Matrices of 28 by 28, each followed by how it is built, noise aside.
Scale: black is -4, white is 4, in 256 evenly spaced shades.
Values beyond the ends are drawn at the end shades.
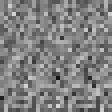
repeating columns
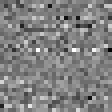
uneven rows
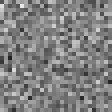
noise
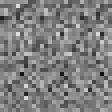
repeating columns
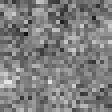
smooth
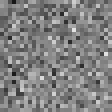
noise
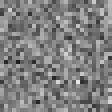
noise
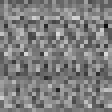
repeating columns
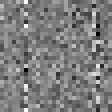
uneven columns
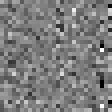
uneven columns
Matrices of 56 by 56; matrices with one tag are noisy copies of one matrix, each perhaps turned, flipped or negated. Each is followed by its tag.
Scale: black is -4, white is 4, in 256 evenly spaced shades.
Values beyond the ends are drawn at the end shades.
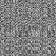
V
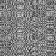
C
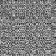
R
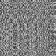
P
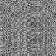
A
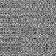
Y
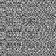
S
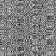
C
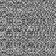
S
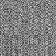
Y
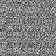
S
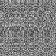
A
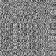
P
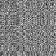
R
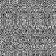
A
